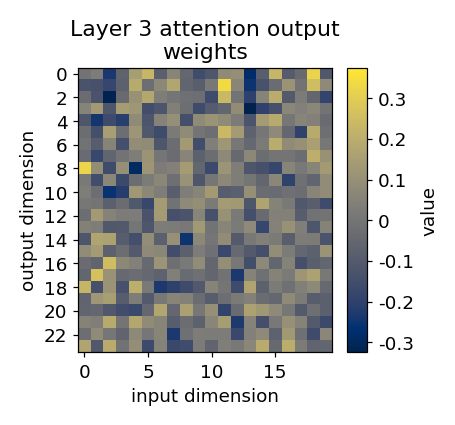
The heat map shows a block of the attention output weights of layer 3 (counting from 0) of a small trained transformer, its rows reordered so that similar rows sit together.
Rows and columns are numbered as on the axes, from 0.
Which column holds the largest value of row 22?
16
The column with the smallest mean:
3
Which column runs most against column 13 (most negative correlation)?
12
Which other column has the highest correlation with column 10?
13
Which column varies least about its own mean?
17
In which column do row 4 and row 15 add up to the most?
15
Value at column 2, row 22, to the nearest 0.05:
0
